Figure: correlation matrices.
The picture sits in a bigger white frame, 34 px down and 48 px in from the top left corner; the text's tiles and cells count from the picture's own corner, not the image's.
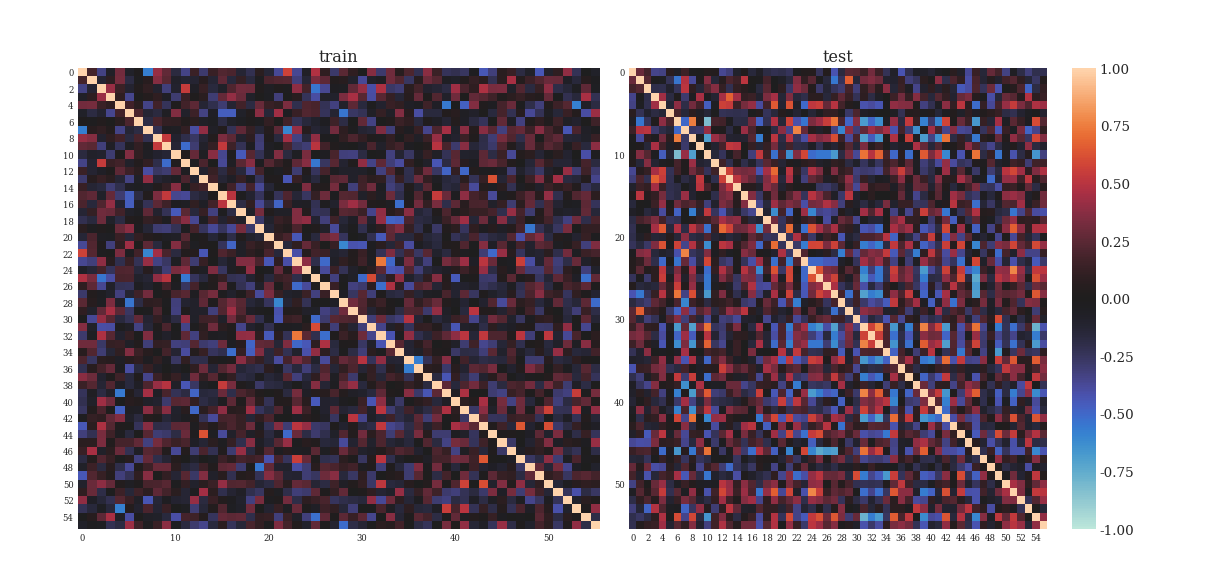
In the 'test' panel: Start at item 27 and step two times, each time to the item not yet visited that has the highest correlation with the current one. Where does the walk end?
8
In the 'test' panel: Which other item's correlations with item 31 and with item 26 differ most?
46
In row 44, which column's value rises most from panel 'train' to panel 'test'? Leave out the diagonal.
25
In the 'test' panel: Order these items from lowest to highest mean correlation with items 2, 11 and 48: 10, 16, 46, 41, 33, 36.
41, 16, 33, 36, 10, 46
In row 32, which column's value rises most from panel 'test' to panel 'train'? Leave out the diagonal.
35
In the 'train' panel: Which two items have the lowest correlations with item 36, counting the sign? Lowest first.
35, 5
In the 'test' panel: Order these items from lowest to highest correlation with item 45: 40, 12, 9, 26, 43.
12, 26, 43, 40, 9
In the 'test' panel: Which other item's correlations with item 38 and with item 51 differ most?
24
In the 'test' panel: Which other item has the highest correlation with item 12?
19
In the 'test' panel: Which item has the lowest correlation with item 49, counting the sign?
34
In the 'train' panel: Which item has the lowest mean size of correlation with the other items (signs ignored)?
6
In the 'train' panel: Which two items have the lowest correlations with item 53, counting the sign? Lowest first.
4, 51
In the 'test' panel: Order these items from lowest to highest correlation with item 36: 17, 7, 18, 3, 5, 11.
5, 17, 11, 7, 3, 18
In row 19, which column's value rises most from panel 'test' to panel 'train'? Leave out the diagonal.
17
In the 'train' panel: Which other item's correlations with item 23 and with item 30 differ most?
47
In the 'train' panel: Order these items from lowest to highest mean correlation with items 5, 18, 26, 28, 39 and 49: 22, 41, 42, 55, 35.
42, 22, 35, 55, 41
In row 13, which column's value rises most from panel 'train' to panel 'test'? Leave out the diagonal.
19
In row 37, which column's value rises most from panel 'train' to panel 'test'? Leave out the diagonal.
42
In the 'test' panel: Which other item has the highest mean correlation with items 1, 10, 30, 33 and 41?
31
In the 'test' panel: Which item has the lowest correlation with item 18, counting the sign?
43
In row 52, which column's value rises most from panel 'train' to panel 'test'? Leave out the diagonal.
7
